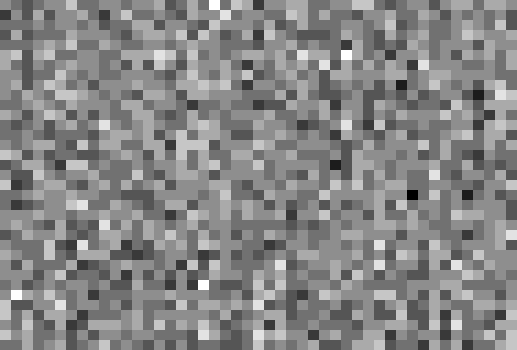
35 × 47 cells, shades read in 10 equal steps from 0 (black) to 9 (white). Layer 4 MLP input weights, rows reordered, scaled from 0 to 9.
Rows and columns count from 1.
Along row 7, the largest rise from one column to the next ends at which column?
39
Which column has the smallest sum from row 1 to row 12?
3
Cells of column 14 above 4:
18
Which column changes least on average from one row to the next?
34
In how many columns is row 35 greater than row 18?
14
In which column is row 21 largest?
8
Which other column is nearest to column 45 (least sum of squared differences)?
11
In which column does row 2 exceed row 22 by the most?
27
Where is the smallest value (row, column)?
20, 38
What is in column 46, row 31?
5
